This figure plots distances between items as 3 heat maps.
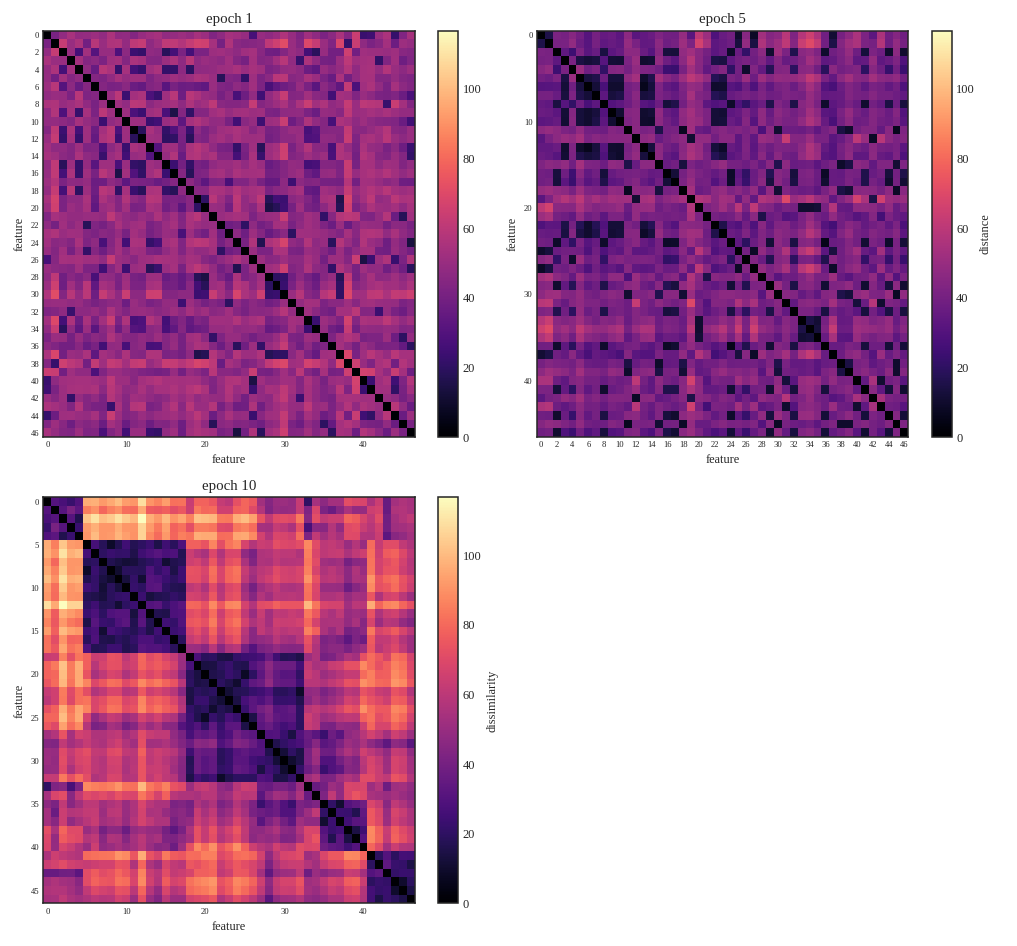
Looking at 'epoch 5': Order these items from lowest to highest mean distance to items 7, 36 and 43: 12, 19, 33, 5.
5, 33, 12, 19
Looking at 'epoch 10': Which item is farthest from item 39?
41
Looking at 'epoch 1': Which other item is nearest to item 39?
6
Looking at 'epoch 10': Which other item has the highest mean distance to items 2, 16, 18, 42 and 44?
12
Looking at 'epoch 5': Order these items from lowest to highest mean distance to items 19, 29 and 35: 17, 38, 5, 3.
17, 38, 3, 5
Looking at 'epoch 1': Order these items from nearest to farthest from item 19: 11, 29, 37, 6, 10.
37, 29, 6, 11, 10
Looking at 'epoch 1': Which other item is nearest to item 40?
26
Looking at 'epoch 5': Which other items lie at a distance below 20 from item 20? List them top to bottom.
33, 34, 35
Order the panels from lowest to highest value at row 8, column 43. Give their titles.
epoch 1, epoch 5, epoch 10
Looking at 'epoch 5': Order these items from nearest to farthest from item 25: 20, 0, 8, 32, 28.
0, 8, 32, 28, 20
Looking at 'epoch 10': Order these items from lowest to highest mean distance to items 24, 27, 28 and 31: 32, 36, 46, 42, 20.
32, 20, 36, 46, 42
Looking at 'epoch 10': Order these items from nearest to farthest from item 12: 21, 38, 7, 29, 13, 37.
7, 13, 38, 37, 29, 21
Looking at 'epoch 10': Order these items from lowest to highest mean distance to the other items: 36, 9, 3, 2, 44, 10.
36, 10, 9, 44, 3, 2
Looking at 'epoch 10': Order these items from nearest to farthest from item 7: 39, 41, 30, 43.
39, 30, 43, 41
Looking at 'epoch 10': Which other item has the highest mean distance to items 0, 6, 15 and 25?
2
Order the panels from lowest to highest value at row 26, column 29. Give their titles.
epoch 5, epoch 10, epoch 1
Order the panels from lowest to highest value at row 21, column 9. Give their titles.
epoch 5, epoch 1, epoch 10
